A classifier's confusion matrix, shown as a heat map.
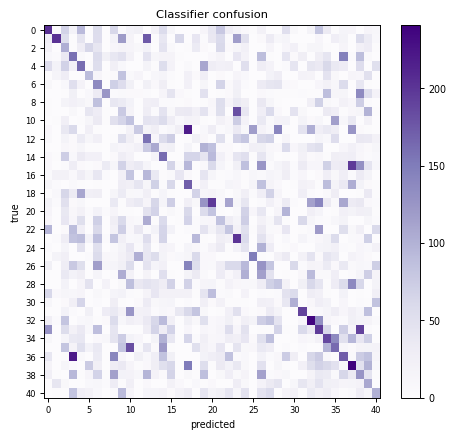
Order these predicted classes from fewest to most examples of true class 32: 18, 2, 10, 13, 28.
18, 10, 28, 13, 2
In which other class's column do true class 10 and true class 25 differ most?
11
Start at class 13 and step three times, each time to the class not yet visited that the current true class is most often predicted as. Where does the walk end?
29
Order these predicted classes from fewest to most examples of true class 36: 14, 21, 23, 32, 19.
23, 19, 21, 32, 14
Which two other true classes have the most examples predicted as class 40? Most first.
30, 26
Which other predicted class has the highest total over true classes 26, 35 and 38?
10
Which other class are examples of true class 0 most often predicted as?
4
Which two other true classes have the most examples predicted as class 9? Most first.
1, 27
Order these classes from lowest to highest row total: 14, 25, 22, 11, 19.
25, 14, 22, 11, 19
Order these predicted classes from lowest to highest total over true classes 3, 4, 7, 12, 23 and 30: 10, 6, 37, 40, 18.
37, 10, 18, 40, 6
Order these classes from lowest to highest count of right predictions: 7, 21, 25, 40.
21, 40, 7, 25
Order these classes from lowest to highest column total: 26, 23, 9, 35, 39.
35, 39, 23, 9, 26
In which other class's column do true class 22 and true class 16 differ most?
33
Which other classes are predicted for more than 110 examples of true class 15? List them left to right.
26, 37, 38
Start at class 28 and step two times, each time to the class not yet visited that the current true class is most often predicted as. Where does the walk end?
17
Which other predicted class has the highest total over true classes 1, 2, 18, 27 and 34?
9
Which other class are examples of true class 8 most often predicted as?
6
